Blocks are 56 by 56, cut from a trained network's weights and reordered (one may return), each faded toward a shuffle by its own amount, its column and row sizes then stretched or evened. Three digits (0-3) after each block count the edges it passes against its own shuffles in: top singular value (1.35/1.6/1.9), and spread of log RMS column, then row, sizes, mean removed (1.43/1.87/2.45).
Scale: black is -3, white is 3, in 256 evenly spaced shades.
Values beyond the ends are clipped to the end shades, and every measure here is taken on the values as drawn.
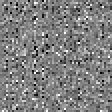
0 3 0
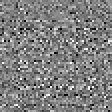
2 1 3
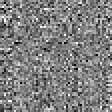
2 2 1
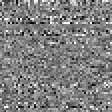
2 0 3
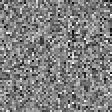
0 2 0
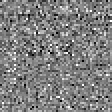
1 0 2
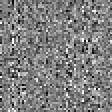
2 3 0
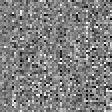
0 3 1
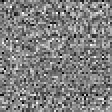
2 0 1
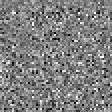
1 1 3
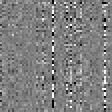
3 3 1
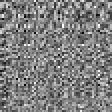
3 2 2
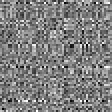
3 1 2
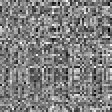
3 2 1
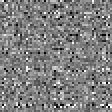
2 2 3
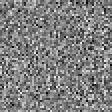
2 1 0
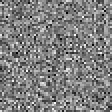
2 0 1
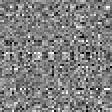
3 1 3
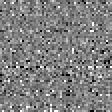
1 0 3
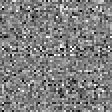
1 0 3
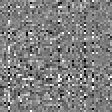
2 3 2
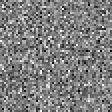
2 1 0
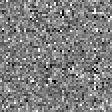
0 1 1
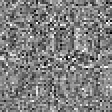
2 1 2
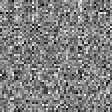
3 1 0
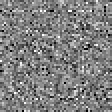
1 0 2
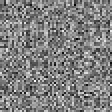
3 1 1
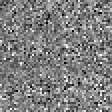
0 2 1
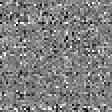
0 2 3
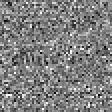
1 0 1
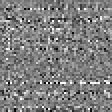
1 1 3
